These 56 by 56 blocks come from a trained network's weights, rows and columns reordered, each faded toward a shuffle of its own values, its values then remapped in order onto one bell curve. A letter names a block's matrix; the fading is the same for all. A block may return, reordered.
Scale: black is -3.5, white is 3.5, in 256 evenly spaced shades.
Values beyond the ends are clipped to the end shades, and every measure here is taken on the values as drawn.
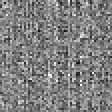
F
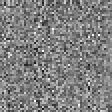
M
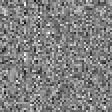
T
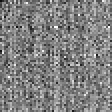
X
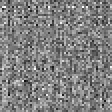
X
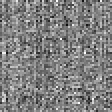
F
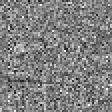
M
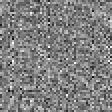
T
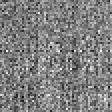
X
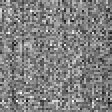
X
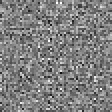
T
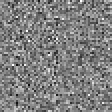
M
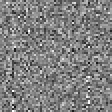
T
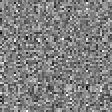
M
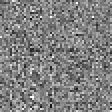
T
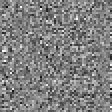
T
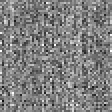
F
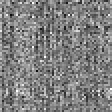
F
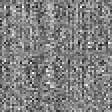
X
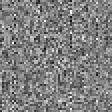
T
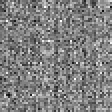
F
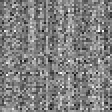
F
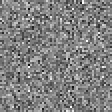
M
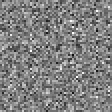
M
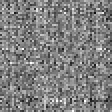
X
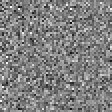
M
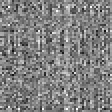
F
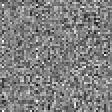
T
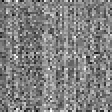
F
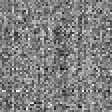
X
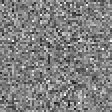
M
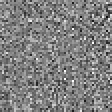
T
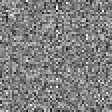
T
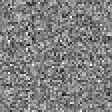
M
